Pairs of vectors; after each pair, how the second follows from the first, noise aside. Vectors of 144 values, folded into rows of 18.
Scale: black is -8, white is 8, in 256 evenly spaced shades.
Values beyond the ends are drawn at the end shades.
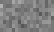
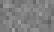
negated, shrunk.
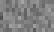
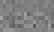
negated, partly zeroed.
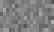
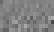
negated, partly zeroed.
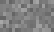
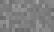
shrunk.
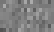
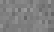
wrapped around, negated, shrunk.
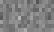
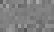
negated, partly zeroed.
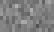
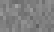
shrunk.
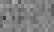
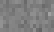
reversed, negated, shrunk.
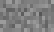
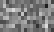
negated, scaled up.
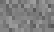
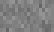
wrapped around, negated, shrunk.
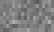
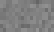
wrapped around, negated, shrunk.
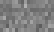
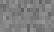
reversed, negated, shrunk.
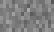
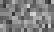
negated, scaled up.
